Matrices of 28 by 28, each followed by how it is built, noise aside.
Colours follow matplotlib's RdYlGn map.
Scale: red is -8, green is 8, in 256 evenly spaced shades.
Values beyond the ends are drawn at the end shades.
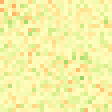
block diagonal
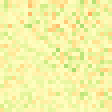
upper triangular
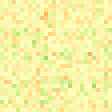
blocks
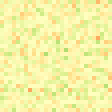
repeating columns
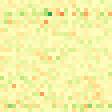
uneven rows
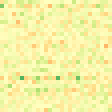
uneven rows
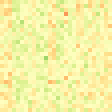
blocks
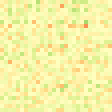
low rank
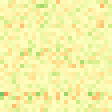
uneven rows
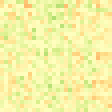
blocks
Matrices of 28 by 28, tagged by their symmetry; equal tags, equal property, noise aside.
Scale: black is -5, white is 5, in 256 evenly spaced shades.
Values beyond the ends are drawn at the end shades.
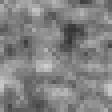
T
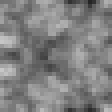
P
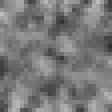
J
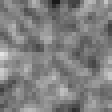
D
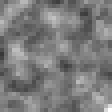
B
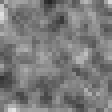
T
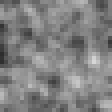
T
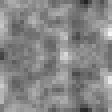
P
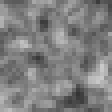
D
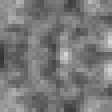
P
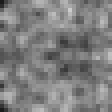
P
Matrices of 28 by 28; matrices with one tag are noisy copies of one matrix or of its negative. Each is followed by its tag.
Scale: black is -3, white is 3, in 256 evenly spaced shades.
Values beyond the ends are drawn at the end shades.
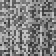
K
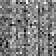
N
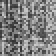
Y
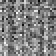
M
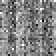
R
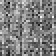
K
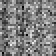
R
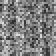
R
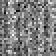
M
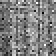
N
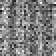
R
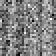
R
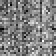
K
